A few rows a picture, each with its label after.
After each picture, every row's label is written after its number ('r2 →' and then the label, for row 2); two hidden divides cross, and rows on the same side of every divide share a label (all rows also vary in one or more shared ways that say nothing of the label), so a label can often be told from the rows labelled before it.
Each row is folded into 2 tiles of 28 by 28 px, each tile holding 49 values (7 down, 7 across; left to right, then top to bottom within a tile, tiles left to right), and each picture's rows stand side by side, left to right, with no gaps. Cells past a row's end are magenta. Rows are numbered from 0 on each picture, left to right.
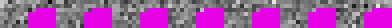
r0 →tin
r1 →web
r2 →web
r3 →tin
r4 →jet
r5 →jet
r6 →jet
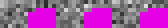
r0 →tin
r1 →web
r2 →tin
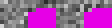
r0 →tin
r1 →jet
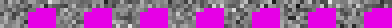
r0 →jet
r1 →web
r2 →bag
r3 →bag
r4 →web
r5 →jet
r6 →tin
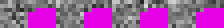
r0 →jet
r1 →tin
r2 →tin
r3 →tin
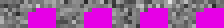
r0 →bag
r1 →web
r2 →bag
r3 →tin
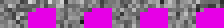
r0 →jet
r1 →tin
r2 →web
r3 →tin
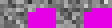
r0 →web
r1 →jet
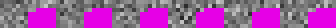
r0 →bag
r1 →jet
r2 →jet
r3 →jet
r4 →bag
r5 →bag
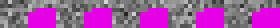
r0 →bag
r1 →jet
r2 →jet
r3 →tin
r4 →tin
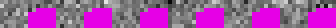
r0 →tin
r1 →jet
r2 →tin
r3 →bag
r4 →jet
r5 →tin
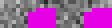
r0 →tin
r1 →bag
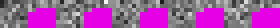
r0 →bag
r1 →jet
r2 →web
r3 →jet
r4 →web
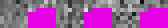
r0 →bag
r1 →bag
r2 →web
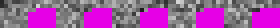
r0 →bag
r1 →jet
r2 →tin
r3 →jet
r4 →web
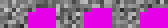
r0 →tin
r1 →jet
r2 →jet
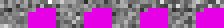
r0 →jet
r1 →web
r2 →jet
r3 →jet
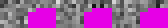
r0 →bag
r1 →tin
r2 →tin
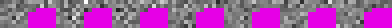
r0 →jet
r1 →jet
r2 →jet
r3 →web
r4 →jet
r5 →jet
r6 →tin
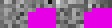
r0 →web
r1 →tin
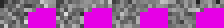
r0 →bag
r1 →bag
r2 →bag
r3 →web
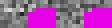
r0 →web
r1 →jet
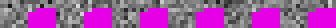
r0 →web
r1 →tin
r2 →jet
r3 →web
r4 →bag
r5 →jet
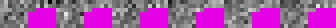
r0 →web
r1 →bag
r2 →bag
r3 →bag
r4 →bag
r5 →bag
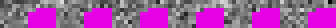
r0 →bag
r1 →tin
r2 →jet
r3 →bag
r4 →tin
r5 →web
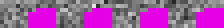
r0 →tin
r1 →web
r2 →jet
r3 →bag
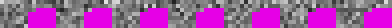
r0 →tin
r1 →jet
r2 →tin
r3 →jet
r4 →jet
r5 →tin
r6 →jet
